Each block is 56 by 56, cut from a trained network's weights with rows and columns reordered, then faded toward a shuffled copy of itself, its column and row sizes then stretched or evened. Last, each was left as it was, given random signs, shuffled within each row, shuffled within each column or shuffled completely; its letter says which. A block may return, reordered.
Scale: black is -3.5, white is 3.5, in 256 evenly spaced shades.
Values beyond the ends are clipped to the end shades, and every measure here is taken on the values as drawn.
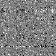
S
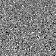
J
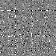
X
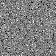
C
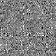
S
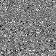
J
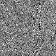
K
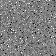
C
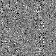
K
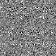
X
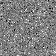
C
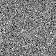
C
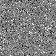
C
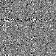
X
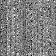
K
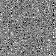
K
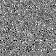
J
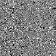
X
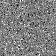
C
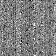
K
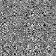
S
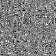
S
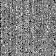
K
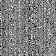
K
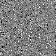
K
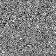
J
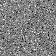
C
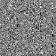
K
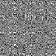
S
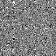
X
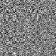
S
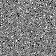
C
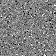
C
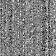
K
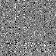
X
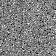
C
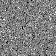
C
